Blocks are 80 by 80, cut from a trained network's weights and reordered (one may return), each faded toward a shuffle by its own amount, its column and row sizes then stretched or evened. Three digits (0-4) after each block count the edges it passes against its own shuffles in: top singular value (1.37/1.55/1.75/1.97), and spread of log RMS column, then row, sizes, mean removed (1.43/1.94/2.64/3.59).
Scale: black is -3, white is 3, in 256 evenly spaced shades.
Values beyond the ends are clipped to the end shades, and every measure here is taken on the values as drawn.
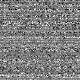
2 0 3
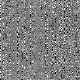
0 4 0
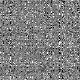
1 3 0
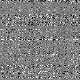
0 2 4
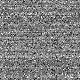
2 0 1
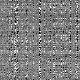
3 4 0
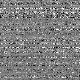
2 1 4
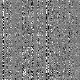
1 4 0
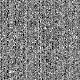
2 2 0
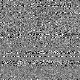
0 1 4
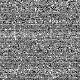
2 1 1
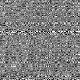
4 0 4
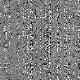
0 4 2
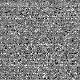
1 1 2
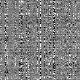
2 4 0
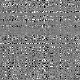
2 3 4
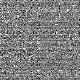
2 2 1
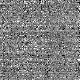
1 2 2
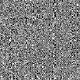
2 3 1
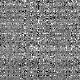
2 3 2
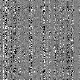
1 4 2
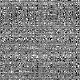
2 3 2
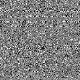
2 2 3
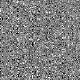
1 3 2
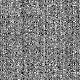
2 0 2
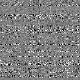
0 2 4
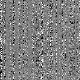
0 4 1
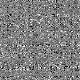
0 0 3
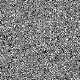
0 2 1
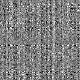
4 1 3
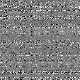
1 1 4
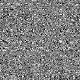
2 0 3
